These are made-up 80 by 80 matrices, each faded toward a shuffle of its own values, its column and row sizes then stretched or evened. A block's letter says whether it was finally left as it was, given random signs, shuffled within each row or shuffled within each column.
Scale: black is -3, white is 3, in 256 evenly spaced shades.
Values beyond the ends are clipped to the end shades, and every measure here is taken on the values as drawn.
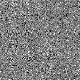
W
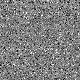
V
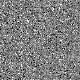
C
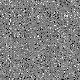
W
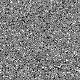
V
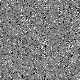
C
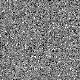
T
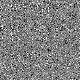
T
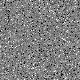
C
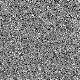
V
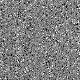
C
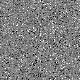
C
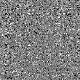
W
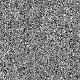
C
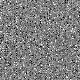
C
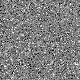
V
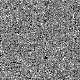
C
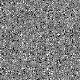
W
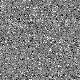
V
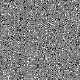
W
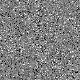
C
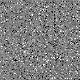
W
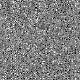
W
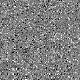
W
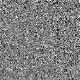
T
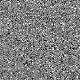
W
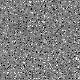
T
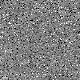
V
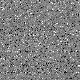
V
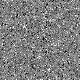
C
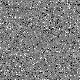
V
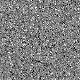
C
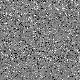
V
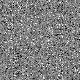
C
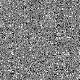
W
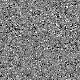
T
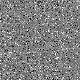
T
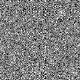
W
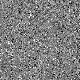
C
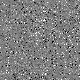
T
